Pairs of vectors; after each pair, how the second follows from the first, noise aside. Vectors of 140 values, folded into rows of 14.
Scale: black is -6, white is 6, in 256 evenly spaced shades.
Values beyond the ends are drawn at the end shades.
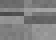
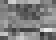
wrapped around, negated, scaled up.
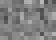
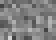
reversed, negated.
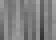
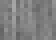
reversed, negated, shrunk.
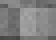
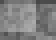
reversed.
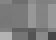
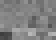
negated, partly zeroed.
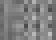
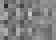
reversed, negated.
